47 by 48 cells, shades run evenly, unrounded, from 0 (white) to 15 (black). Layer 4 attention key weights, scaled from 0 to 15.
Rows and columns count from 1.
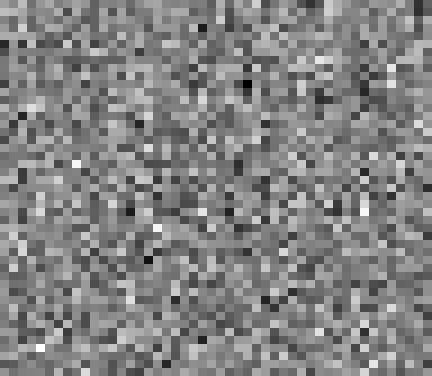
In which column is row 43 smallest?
14
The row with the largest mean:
33
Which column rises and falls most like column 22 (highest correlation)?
30
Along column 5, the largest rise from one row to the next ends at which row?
45
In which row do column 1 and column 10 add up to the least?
47
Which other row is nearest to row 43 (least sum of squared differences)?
39
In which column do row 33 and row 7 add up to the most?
17
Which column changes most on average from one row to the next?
41
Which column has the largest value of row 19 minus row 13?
15
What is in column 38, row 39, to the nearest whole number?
11
